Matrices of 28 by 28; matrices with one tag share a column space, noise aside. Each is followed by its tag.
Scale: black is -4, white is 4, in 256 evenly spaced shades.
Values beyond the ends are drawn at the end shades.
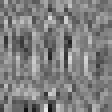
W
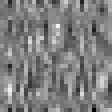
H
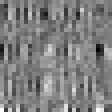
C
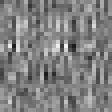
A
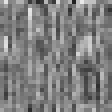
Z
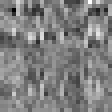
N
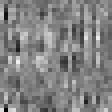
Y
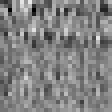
N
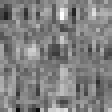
C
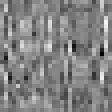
A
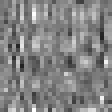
Y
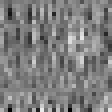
Y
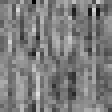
Z
